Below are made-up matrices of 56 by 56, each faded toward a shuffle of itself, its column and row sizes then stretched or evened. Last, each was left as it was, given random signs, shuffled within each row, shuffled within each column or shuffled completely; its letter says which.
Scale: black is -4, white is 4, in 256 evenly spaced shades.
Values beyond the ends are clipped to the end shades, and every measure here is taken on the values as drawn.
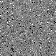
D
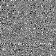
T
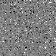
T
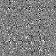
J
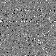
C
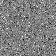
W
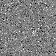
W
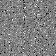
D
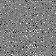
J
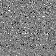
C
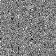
D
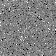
W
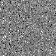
D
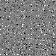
T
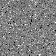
W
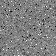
W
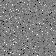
W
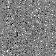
D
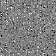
D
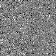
T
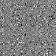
J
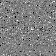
C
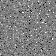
W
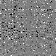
J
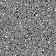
W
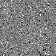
D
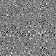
J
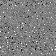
C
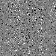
D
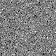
W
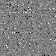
C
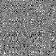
J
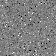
W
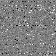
C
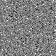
W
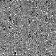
D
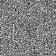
D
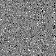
D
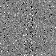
D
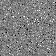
W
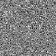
J
